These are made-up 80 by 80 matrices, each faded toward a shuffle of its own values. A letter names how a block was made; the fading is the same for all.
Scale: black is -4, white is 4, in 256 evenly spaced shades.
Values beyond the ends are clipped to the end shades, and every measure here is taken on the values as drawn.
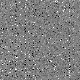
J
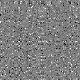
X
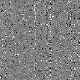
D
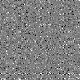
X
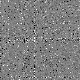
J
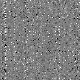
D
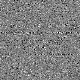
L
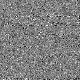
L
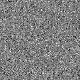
L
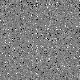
J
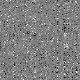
D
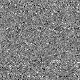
L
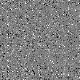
J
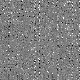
D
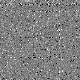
J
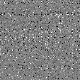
J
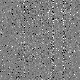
D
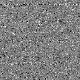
L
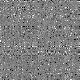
X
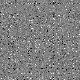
J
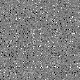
J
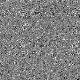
L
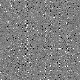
D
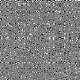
X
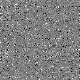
J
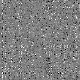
D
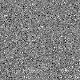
L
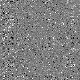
D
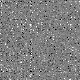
J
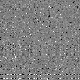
X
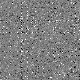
J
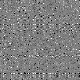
X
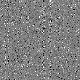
D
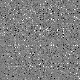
J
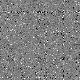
J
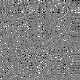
X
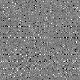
X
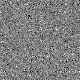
L
